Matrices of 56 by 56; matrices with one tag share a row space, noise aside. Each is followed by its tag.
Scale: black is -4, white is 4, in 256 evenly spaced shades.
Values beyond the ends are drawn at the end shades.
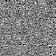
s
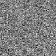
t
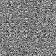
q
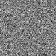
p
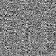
p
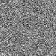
t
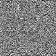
q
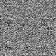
p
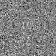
t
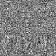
p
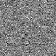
p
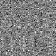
s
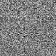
q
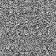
q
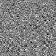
q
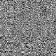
p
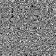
q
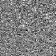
s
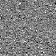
s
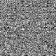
p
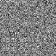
q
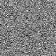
p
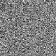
t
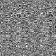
s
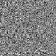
t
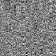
s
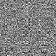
p
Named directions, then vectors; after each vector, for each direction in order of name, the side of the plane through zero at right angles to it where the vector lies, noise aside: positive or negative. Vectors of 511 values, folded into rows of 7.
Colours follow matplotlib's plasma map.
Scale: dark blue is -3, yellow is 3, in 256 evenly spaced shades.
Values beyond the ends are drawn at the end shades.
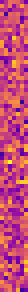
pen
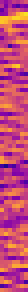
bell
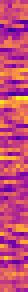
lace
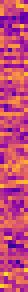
negative, positive, positive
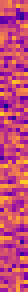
negative, negative, positive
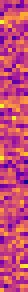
positive, positive, negative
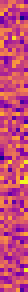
negative, negative, positive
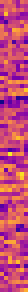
negative, negative, negative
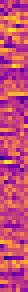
positive, negative, positive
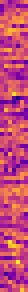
positive, negative, negative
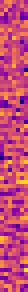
negative, negative, positive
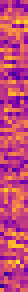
positive, negative, negative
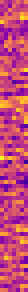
positive, positive, negative
